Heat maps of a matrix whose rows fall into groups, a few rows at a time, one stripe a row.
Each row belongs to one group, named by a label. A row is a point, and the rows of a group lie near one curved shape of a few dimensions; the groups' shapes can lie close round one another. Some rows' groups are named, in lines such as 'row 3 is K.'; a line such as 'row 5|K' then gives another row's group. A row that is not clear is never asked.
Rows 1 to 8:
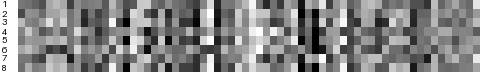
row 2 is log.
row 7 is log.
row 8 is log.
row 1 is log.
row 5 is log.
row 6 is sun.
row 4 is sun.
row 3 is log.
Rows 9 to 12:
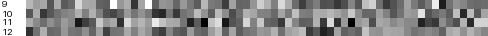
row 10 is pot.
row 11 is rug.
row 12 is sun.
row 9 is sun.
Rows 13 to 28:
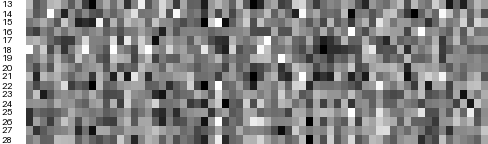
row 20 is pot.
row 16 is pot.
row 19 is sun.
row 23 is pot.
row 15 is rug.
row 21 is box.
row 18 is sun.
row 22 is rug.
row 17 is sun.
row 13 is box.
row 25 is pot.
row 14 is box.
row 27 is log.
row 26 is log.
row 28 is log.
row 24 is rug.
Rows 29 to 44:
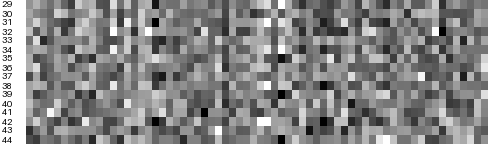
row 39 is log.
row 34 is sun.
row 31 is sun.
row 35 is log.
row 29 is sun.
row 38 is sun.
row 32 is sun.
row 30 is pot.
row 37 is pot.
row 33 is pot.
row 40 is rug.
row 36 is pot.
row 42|sun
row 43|sun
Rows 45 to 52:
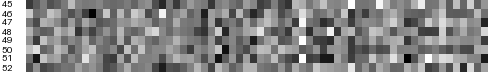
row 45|pot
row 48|log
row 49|box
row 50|pot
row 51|box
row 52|pot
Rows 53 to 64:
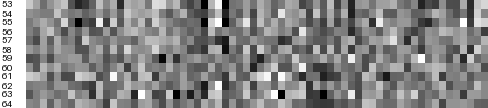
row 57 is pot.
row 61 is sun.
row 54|rug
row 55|rug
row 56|box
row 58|rug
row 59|pot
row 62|rug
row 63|log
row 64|sun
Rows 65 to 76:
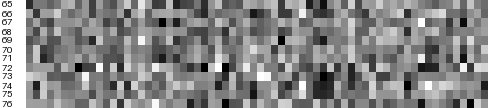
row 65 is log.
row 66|box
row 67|pot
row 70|pot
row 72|rug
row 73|sun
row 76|rug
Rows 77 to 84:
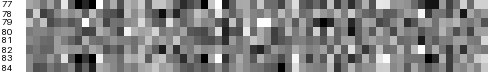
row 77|rug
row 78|pot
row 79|sun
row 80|rug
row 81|pot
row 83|rug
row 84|log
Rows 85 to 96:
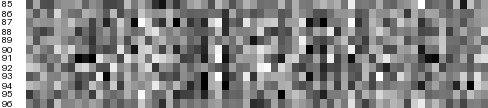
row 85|pot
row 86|pot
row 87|log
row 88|log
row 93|rug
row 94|rug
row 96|pot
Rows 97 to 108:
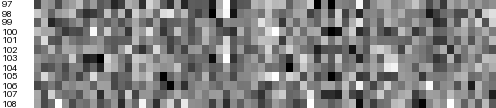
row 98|rug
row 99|pot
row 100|sun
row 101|pot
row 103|rug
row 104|log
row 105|sun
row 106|pot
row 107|box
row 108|box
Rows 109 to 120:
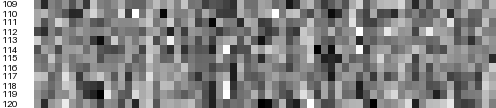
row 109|pot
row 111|box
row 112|pot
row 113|box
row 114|log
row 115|box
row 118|rug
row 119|rug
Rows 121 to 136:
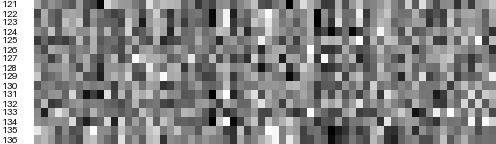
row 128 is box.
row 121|log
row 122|log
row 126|box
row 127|rug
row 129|log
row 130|sun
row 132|pot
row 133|box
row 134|rug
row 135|sun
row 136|sun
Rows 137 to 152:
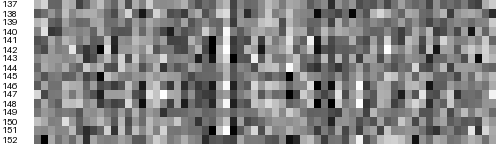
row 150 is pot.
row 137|pot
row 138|sun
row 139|pot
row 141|rug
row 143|rug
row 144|sun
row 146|log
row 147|log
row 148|log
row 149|sun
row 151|rug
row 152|pot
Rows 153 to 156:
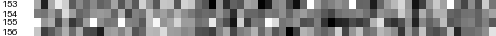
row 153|box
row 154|pot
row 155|sun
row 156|log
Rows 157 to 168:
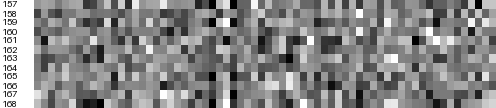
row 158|pot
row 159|rug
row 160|pot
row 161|box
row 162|box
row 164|pot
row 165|rug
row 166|sun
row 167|rug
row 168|rug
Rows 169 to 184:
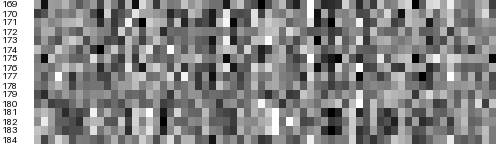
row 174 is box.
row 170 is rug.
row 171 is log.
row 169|box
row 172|sun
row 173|log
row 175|box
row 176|log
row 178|box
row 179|pot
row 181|sun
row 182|sun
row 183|sun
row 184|box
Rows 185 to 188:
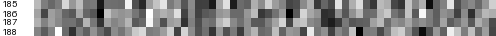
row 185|log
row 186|log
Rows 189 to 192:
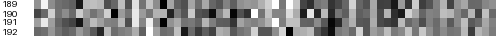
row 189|sun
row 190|rug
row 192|log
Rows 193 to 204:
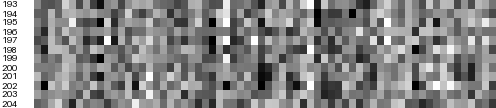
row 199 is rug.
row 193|rug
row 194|sun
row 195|rug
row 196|pot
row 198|box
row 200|pot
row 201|box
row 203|box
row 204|box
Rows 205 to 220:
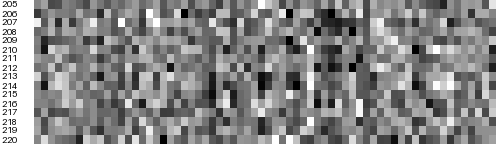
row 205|pot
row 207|sun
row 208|sun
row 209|log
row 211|box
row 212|sun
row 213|box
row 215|rug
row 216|log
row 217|pot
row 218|box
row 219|box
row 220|sun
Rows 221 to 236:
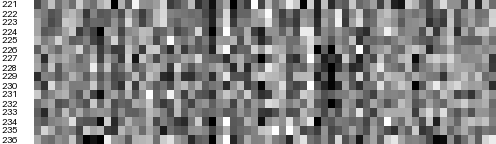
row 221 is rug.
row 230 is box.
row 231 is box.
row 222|log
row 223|log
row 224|rug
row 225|box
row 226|log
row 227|box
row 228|sun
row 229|log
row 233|pot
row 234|rug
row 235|sun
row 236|rug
